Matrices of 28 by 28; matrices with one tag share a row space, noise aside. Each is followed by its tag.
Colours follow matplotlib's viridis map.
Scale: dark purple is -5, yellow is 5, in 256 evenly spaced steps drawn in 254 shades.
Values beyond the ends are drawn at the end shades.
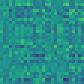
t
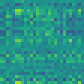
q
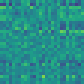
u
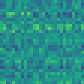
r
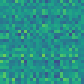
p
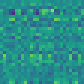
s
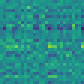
r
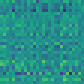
p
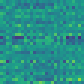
q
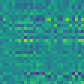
t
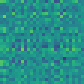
p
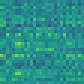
q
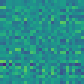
u
